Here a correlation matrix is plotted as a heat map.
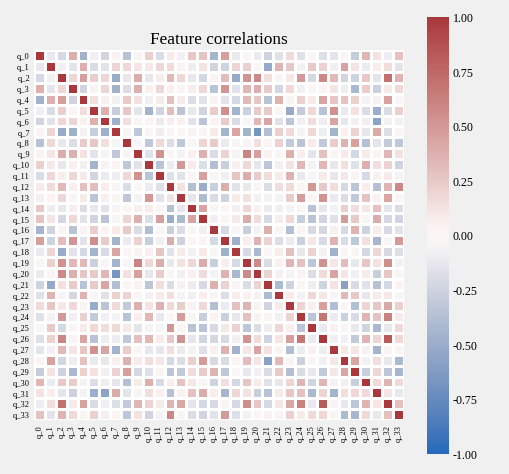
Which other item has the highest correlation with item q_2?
q_32
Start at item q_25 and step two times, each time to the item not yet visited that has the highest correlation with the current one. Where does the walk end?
q_33
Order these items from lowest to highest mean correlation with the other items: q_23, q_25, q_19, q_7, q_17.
q_7, q_25, q_17, q_23, q_19
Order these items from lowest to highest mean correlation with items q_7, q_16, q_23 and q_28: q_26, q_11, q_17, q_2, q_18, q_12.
q_17, q_2, q_12, q_26, q_11, q_18
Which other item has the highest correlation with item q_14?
q_15
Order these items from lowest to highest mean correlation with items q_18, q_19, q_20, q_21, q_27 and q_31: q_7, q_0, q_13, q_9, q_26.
q_7, q_0, q_13, q_26, q_9
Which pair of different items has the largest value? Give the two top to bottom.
q_26, q_32
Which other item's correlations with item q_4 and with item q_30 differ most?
q_0
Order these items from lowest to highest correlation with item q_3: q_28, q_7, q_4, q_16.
q_7, q_16, q_4, q_28
